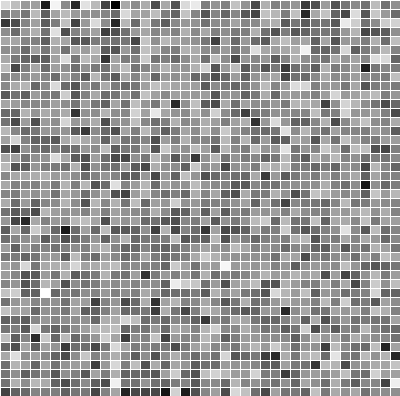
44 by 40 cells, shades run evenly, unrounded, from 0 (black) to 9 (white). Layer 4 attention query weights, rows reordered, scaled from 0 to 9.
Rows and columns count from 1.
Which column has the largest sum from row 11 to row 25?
7
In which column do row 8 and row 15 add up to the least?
37
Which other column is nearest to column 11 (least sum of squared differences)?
5
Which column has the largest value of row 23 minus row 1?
12
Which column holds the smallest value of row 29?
31
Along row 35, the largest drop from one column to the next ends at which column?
29
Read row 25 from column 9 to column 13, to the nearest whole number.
7 6 3 6 5
